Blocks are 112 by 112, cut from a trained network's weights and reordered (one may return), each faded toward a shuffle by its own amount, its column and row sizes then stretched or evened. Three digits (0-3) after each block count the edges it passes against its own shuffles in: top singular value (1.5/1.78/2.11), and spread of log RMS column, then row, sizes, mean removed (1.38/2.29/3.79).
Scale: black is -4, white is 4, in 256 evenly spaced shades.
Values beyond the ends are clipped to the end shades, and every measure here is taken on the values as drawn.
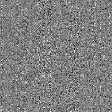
1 2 0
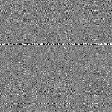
3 1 2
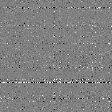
3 1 2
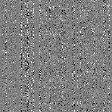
0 3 1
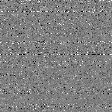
1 0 2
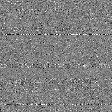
2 0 2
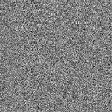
2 1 0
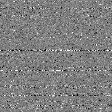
1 0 2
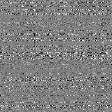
1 1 3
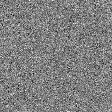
0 1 0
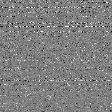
1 0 2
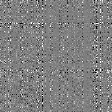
2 3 2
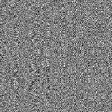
3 2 0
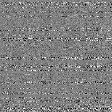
1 1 3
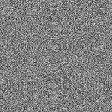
3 0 1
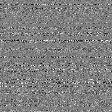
0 0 3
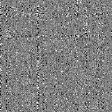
1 2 1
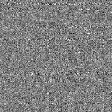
2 0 2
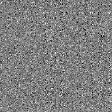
1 2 1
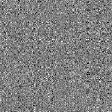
2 2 2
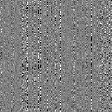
3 3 0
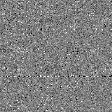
1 1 1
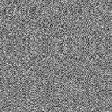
3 1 1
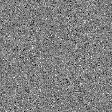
0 1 0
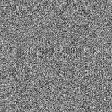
2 0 1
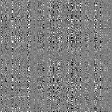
3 3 2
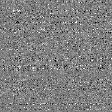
0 1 2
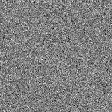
2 0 0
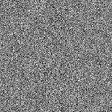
2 1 0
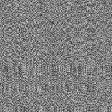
3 1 0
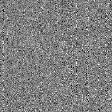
1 2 0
